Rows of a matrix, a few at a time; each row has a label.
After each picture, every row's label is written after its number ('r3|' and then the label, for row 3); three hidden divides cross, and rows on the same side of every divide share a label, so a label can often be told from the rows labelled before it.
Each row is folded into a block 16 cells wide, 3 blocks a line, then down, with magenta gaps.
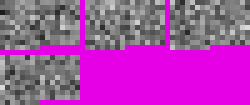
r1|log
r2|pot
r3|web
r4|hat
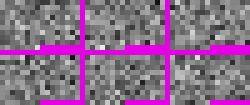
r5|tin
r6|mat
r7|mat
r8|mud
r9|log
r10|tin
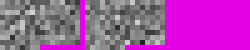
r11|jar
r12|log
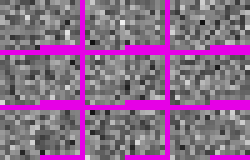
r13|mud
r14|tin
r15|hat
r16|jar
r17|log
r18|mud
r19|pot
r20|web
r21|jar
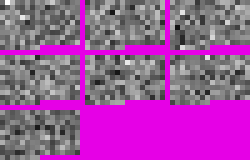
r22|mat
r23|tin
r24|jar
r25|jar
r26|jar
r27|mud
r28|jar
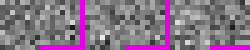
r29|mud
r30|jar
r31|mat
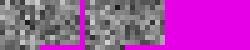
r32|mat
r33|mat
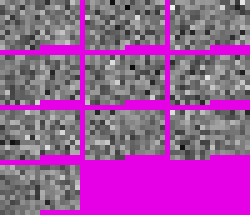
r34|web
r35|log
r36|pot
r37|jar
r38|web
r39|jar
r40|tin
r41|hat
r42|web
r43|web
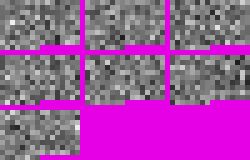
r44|log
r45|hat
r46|web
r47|mat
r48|tin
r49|mat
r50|hat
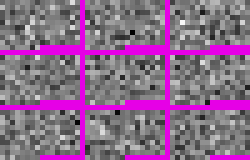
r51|pot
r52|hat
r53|log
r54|mat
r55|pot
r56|hat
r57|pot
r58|tin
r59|jar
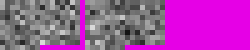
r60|web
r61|log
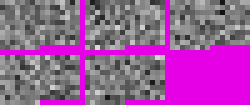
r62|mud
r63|jar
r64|log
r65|pot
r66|pot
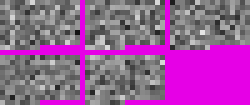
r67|log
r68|pot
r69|mat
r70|jar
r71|log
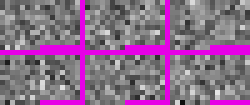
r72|mat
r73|mud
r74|pot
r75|jar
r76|mud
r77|mat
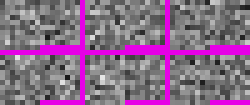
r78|mud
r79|jar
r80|hat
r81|hat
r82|tin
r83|log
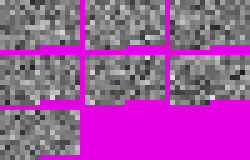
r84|jar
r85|tin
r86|mat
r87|tin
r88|log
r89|hat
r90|log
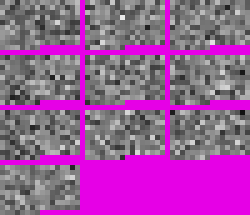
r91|log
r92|mat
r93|hat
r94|jar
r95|mat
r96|web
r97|jar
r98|hat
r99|mud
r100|mud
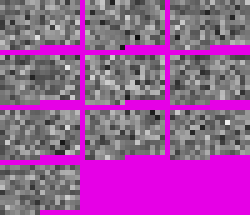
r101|pot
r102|hat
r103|log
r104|mud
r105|tin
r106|jar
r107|log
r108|pot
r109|mat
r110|mud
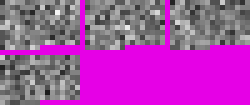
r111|mat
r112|mud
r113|mat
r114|web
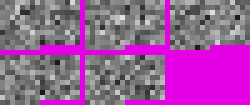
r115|tin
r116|log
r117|jar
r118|log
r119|log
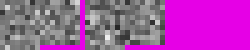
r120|pot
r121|mat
